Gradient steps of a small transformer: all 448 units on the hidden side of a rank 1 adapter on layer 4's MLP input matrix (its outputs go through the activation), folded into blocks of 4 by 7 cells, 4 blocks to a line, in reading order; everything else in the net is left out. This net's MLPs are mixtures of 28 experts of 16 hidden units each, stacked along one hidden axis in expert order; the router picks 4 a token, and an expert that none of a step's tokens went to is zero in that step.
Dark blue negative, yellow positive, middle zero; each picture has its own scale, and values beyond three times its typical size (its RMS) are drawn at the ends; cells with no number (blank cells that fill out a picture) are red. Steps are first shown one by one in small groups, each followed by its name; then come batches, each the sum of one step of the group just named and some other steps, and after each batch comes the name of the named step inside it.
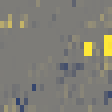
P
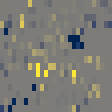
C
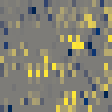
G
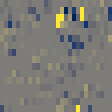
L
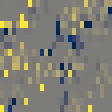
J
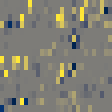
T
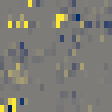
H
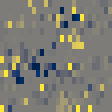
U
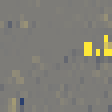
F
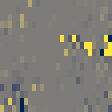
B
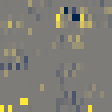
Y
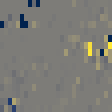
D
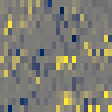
U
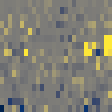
P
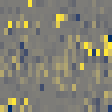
H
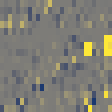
P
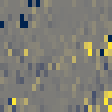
D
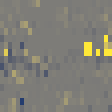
F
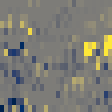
P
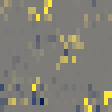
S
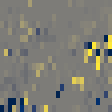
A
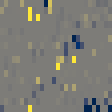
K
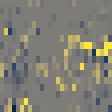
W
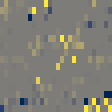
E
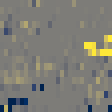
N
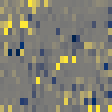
E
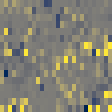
W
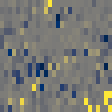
S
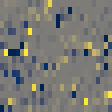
S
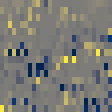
K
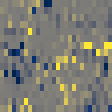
W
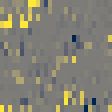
K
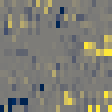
N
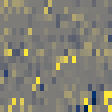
S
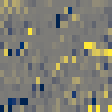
N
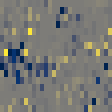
K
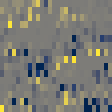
K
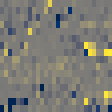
N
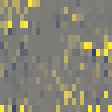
W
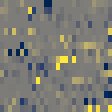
E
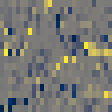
N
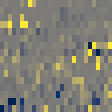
A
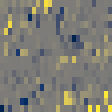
E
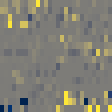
E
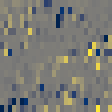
A
